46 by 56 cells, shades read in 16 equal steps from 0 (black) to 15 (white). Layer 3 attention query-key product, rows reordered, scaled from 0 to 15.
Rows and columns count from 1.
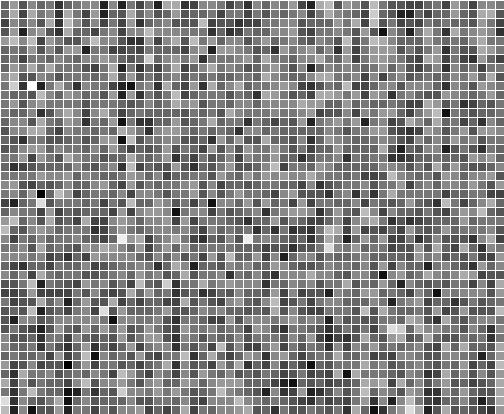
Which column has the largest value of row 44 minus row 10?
14
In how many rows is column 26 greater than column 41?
23
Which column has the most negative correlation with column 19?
45
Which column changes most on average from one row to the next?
5
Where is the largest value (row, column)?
10, 4
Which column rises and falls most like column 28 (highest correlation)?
16
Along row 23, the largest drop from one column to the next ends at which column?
6
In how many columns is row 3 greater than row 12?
18
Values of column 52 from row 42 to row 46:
8 6 9 8 6
